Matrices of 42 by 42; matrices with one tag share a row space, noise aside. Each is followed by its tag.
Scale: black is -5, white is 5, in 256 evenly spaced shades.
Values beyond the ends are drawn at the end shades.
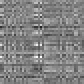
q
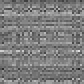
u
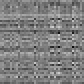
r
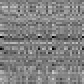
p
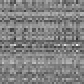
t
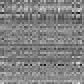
u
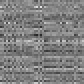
q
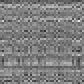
u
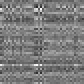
q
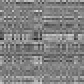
q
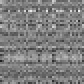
p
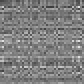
u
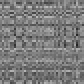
t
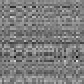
t
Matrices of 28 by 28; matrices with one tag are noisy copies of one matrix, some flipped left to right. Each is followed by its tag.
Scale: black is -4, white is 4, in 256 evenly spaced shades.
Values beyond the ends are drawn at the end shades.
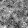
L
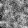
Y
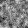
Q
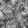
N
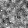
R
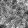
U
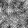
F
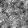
F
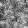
Y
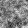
L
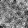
U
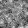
Q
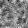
R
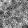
U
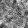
U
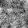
F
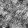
N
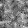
Y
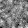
Q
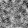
R
